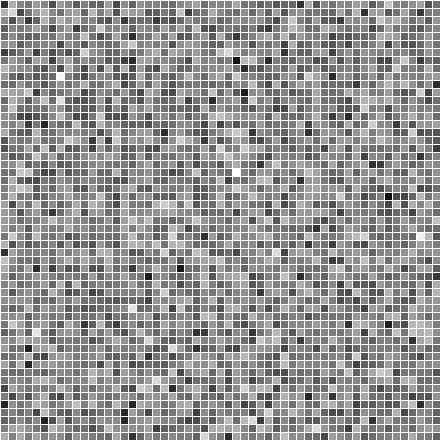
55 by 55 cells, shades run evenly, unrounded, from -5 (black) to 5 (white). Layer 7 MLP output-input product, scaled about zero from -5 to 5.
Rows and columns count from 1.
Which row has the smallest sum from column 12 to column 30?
3
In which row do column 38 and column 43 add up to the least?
23
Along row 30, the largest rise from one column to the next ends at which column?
53
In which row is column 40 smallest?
29
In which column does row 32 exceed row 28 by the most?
35
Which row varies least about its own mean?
40
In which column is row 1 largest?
49
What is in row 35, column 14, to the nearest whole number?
0
